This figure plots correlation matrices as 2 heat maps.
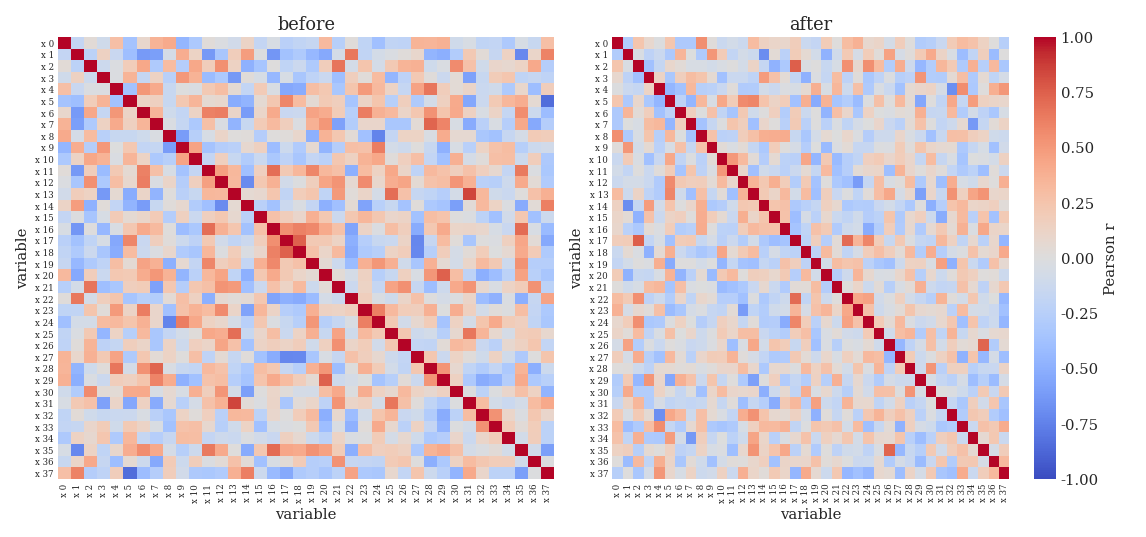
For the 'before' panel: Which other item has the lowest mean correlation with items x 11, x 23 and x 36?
x 14
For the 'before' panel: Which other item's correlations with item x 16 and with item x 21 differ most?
x 7
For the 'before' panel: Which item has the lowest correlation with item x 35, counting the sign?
x 1
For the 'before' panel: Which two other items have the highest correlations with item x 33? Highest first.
x 32, x 24
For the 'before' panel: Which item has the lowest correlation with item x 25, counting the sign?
x 3
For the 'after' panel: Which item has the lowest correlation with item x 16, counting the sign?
x 24
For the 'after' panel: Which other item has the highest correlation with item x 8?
x 0
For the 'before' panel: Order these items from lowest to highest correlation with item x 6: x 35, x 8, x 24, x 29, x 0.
x 8, x 0, x 29, x 24, x 35
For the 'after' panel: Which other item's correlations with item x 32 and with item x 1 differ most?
x 14
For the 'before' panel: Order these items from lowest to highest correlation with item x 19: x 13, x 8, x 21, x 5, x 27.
x 8, x 27, x 21, x 5, x 13
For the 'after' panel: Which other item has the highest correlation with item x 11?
x 10
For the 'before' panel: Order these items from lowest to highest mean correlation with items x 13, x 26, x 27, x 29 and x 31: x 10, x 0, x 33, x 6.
x 33, x 10, x 0, x 6
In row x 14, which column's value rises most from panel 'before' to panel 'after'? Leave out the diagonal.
x 12
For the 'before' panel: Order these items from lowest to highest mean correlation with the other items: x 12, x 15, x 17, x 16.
x 17, x 15, x 16, x 12
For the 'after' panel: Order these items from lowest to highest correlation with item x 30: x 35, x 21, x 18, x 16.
x 21, x 16, x 35, x 18
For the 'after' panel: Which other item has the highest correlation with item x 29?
x 3
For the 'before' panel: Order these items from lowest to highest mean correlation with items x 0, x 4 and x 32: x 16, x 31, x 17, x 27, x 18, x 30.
x 17, x 18, x 30, x 16, x 31, x 27
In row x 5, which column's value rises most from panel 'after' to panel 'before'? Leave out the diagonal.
x 17
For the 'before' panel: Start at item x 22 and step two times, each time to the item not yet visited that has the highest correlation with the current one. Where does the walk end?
x 37
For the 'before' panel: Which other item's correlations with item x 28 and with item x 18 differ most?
x 4
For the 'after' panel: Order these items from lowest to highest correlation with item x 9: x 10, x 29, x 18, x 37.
x 18, x 37, x 10, x 29
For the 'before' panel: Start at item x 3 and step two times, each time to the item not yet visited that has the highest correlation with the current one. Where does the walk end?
x 24
